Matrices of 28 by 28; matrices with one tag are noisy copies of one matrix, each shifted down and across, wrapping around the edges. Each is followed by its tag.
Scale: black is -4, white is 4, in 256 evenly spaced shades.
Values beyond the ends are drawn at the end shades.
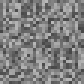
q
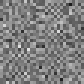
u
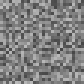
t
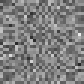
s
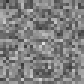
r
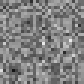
q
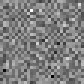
u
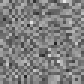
s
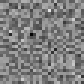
t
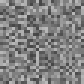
t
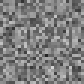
q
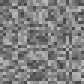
r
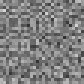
t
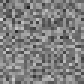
t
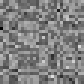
r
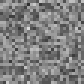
r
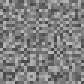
t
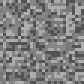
r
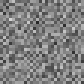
u
